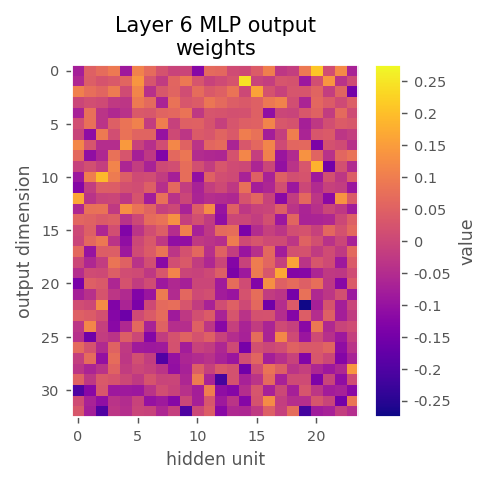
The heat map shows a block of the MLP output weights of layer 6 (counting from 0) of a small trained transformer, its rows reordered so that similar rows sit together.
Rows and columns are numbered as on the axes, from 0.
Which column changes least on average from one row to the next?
5
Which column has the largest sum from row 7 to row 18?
3
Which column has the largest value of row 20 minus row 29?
20
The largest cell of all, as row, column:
1, 14
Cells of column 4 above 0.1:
2
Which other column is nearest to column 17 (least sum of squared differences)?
11
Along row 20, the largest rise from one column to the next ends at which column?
16
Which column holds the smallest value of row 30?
0
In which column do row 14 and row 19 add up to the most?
8
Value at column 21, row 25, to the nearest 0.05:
-0.05
